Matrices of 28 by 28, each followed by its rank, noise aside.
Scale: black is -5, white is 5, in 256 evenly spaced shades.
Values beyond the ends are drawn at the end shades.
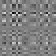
one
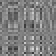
two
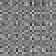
two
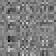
three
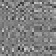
three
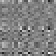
two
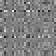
two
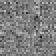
five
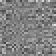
four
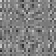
two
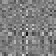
two
